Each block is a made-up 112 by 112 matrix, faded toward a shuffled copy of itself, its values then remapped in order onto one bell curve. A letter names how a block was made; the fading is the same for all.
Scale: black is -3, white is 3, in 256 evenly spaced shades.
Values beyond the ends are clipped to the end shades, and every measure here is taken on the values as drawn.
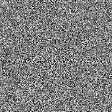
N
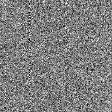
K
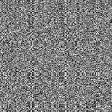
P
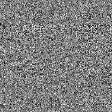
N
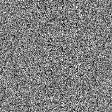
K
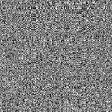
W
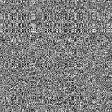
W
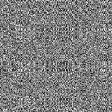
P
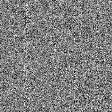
K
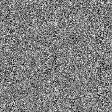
K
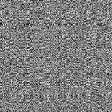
W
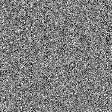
K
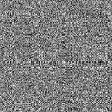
W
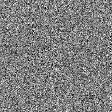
K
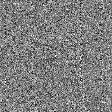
K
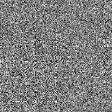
N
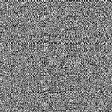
W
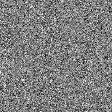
K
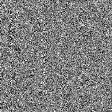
K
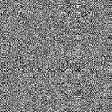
W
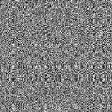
P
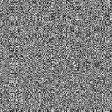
P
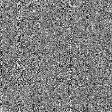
N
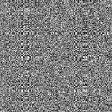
P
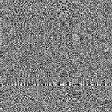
W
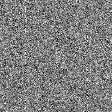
K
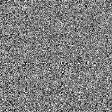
N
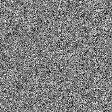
K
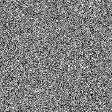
K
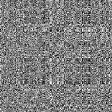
P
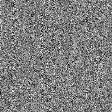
K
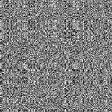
P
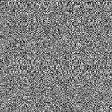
W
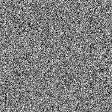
K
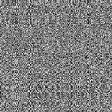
P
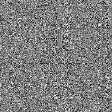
N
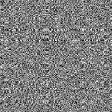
W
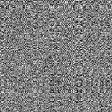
P
